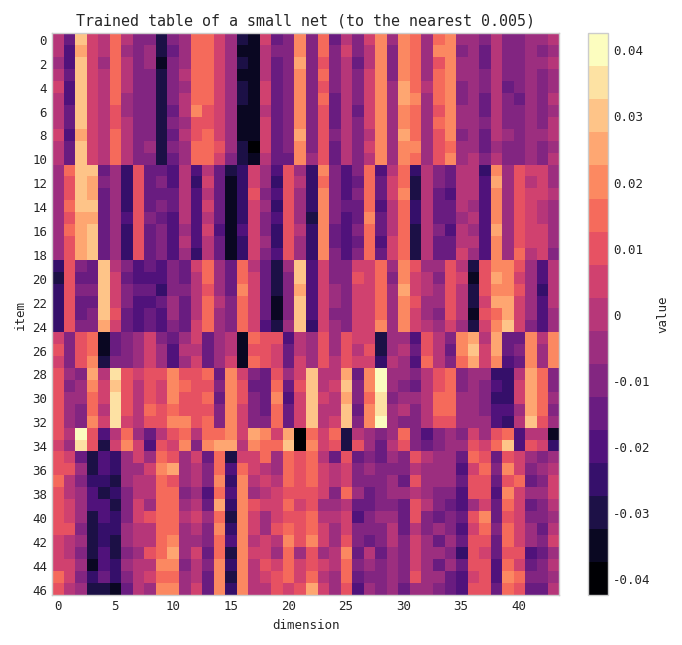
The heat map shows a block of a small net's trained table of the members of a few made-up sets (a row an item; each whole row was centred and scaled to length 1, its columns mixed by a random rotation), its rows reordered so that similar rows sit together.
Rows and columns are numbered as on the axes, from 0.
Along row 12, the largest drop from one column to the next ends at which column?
31
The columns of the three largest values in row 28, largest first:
28, 5, 22
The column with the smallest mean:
15
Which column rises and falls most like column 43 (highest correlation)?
32
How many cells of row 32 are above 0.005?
19
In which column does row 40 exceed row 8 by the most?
16
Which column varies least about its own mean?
29
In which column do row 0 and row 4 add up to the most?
2
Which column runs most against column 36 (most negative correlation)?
4
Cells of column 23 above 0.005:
22
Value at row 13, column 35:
0
